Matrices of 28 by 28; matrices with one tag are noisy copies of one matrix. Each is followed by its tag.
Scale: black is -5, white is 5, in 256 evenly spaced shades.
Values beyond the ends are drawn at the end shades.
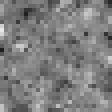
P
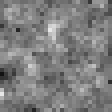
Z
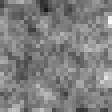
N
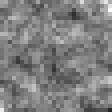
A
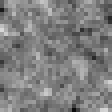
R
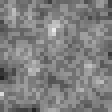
Z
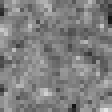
R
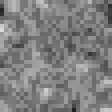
R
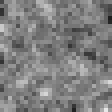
R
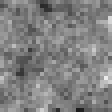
N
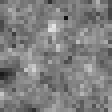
Z
